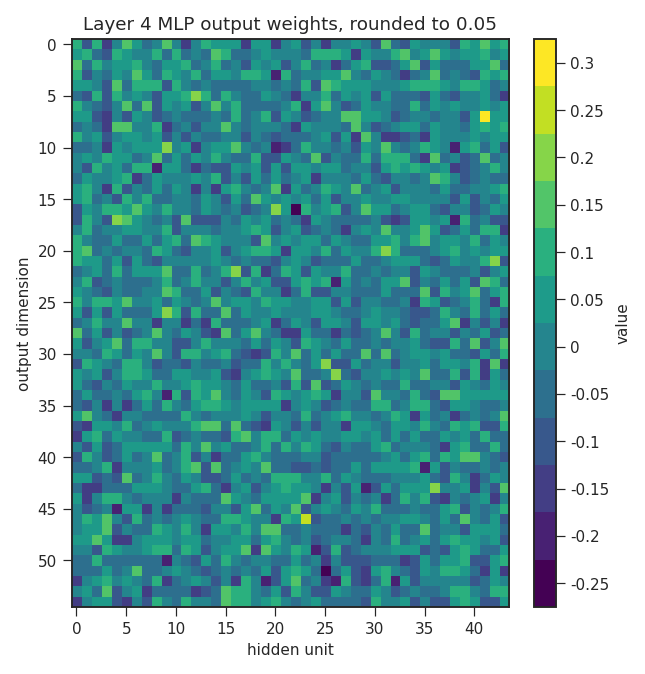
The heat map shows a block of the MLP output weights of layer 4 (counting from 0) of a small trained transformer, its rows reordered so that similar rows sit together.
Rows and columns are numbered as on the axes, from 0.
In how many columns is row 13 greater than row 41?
16
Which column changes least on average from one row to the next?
10
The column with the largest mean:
6
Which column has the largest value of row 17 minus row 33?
4
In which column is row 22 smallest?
19
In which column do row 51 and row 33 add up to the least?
25
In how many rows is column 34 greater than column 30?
20
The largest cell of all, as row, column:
7, 41
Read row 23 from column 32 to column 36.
0.05 0.15 -0.1 0 -0.05
